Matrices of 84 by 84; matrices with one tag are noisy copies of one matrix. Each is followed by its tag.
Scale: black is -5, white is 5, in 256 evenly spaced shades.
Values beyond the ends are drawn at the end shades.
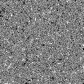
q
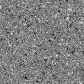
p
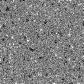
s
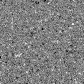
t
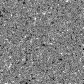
q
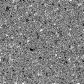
s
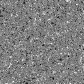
q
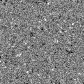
t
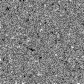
s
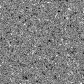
p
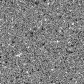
t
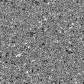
t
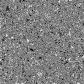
s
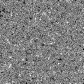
q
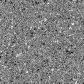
t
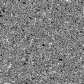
q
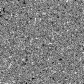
q
